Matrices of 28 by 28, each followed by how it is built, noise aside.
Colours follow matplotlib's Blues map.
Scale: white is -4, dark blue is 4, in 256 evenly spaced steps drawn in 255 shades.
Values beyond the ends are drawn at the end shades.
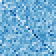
diagonal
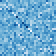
diagonal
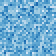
repeating columns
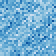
Hankel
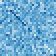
diagonal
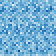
repeating columns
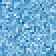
diagonal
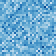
Hankel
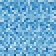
repeating columns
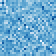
diagonal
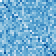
diagonal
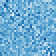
banded
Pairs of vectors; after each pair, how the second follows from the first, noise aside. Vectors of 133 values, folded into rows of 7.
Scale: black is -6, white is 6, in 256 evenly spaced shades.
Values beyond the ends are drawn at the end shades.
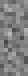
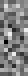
scaled up.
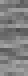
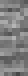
wrapped around.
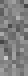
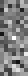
wrapped around, negated, scaled up.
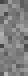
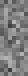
wrapped around.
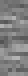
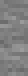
shrunk.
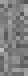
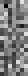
wrapped around, negated, scaled up.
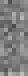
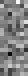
wrapped around, negated, scaled up.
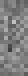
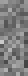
wrapped around.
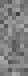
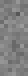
shrunk.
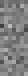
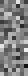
reversed, negated, scaled up.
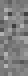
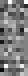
wrapped around, negated, scaled up.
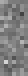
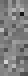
reversed, negated.
